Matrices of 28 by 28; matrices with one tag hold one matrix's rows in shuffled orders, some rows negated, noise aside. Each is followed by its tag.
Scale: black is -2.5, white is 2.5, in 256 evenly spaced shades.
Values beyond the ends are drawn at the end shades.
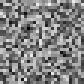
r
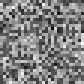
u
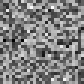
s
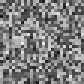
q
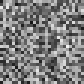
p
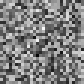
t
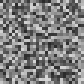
s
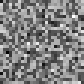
s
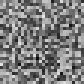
r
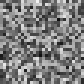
r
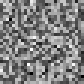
s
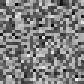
t
